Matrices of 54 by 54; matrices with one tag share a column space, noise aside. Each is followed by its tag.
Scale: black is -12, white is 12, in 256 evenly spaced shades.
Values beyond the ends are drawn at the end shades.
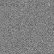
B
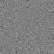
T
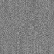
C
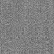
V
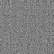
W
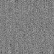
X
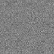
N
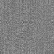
V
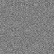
B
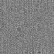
X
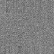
C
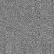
C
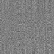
V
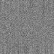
C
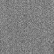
W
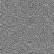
B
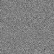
T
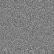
T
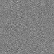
B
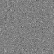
T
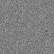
N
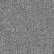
X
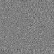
T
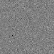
T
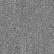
C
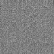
W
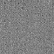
W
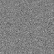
N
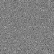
T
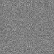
B
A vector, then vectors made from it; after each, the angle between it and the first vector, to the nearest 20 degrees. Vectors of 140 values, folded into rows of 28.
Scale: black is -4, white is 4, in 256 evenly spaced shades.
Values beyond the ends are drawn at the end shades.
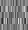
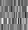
140 degrees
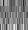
100 degrees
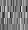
60 degrees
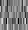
140 degrees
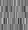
160 degrees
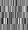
20 degrees
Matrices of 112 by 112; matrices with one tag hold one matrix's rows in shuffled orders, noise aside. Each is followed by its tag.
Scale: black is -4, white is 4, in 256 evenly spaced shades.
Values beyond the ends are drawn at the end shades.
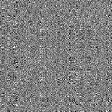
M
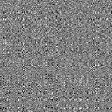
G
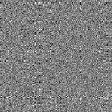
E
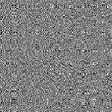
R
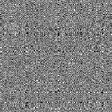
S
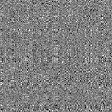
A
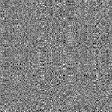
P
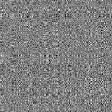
A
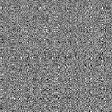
A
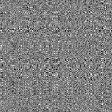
A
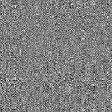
R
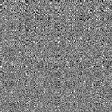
S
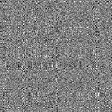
G
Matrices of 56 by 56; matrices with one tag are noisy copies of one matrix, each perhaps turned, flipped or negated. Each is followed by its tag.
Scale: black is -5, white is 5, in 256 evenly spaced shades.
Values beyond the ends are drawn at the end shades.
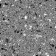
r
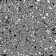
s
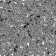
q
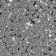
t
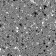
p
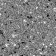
p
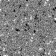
r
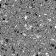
r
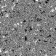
r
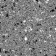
r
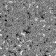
t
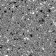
p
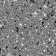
p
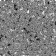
q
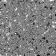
s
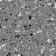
r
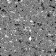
r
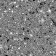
p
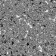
q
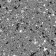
p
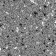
p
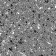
p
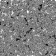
q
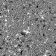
t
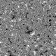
t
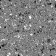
r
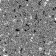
r
